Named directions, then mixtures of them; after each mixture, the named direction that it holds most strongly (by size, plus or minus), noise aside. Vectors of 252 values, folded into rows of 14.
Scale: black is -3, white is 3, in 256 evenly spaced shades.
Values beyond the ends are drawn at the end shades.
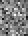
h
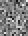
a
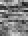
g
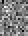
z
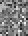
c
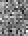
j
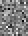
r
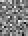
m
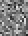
c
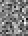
c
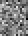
c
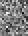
r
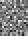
m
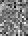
c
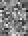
h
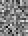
r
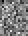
z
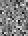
a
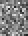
h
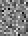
r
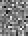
m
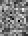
a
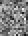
h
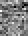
g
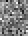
j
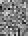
r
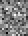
h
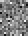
a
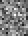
h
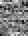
g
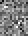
c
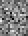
h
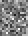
h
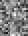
h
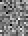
m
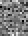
r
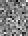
a
